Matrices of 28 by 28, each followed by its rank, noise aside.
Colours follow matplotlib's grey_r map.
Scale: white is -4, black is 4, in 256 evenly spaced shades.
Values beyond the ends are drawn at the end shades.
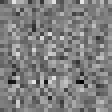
six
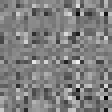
two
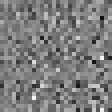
six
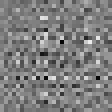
three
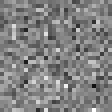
six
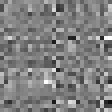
three
